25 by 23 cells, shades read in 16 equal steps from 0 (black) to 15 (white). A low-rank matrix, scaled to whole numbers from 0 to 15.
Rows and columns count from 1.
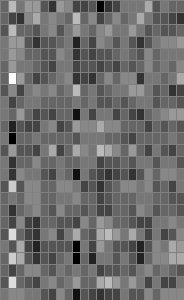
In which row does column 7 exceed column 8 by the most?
13
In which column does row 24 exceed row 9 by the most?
2
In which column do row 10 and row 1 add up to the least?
10
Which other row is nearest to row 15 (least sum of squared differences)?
25
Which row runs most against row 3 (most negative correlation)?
15
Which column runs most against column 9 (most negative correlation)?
11
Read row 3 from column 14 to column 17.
9 7 7 9
